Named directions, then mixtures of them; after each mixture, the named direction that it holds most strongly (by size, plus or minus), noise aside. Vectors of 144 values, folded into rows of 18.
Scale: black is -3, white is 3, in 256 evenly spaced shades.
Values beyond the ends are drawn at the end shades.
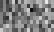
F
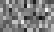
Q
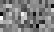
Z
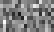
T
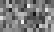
Q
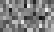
Q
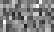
T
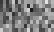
F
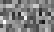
T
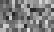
F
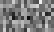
T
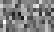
T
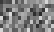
F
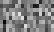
T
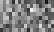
F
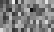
F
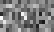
Z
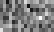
F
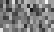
F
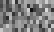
F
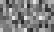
Q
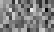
F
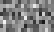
T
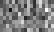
Q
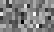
Z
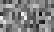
Z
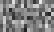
T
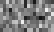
Q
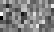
Z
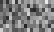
F
